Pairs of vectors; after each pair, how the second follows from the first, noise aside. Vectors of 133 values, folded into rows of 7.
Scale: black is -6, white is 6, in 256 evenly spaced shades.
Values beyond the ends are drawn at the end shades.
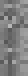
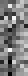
scaled up.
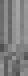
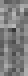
wrapped around, negated.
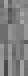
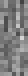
wrapped around, negated.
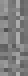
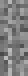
reversed.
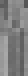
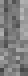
reversed.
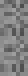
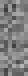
reversed.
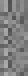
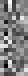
negated, scaled up.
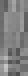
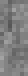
wrapped around, negated, shrunk.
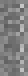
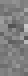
wrapped around, partly zeroed.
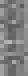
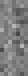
wrapped around, partly zeroed.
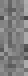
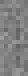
wrapped around, negated, shrunk.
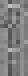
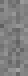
reversed, shrunk.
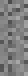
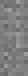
wrapped around, negated, shrunk.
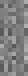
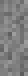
wrapped around, negated, shrunk.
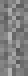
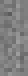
reversed, shrunk.
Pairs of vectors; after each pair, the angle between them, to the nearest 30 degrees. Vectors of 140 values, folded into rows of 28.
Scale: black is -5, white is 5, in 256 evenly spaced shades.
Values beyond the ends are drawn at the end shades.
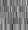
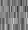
150 degrees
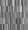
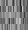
150 degrees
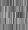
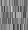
120 degrees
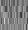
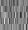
30 degrees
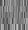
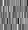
60 degrees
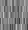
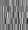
60 degrees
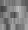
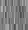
120 degrees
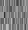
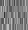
30 degrees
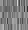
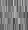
120 degrees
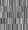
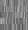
120 degrees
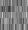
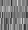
150 degrees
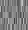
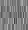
30 degrees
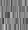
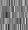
60 degrees
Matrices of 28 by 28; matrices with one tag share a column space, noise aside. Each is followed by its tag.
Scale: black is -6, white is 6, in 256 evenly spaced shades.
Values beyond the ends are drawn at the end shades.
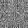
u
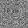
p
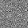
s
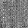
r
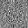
u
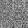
u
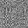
p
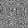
p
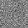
s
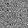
s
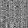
r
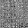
r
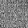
u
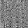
r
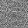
s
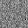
u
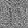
p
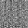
r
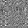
p
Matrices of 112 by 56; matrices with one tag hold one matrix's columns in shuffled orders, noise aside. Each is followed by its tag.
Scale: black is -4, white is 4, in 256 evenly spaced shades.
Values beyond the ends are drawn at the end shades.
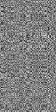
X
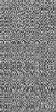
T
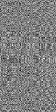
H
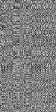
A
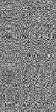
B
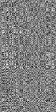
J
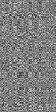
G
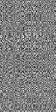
X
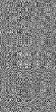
J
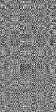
A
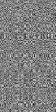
B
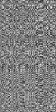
A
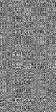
J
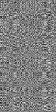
G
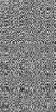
T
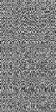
T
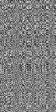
A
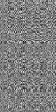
T
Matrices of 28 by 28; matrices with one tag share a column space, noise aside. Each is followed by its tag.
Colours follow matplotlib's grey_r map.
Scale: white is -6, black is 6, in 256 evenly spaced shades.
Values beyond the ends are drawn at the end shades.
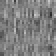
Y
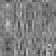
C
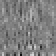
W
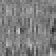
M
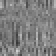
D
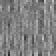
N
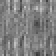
N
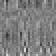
D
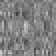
C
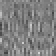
C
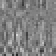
D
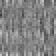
Y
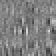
M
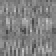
M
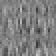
M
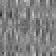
Y
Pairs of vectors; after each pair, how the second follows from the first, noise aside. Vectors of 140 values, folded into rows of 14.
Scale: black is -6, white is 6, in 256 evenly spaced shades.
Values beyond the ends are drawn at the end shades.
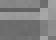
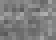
partly zeroed.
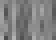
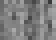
reversed.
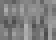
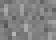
partly zeroed.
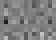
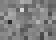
shuffled.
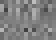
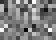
scaled up.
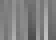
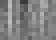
reversed.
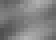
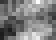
scaled up.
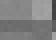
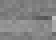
negated, partly zeroed.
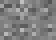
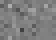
negated, partly zeroed.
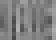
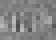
negated, partly zeroed.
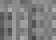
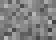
shuffled.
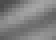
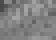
partly zeroed.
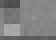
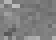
negated, partly zeroed.
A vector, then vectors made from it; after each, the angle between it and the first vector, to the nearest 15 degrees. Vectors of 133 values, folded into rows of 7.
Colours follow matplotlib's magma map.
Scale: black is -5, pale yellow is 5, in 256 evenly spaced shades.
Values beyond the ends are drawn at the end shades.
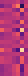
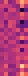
120 degrees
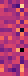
150 degrees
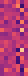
30 degrees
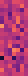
120 degrees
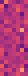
75 degrees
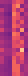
60 degrees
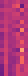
45 degrees
